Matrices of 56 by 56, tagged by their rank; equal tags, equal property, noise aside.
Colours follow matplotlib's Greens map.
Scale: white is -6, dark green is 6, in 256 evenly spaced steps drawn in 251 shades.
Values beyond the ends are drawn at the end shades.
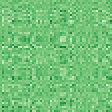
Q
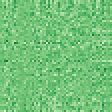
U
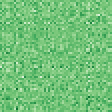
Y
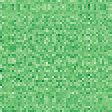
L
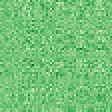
L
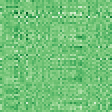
Q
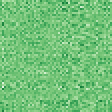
L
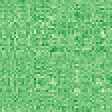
L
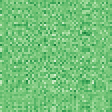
Y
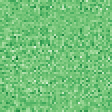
U
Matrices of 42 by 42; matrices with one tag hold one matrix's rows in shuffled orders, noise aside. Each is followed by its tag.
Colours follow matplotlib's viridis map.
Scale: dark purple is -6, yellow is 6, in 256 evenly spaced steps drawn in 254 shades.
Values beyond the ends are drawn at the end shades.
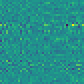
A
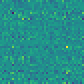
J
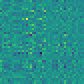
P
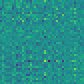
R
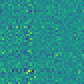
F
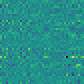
A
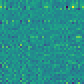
A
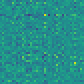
R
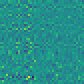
F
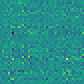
J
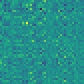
P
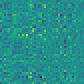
P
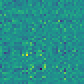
P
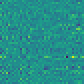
A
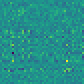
J
